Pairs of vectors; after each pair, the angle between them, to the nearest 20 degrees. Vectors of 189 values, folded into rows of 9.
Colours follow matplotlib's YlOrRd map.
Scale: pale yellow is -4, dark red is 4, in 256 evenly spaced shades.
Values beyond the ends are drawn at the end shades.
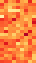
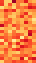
100 degrees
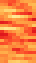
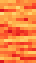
100 degrees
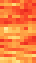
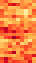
140 degrees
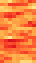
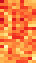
100 degrees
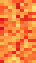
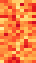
160 degrees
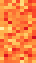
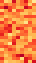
120 degrees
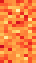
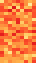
100 degrees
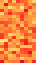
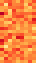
120 degrees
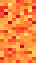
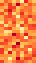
120 degrees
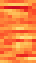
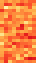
120 degrees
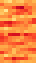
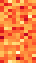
80 degrees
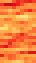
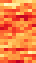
160 degrees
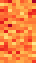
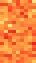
160 degrees
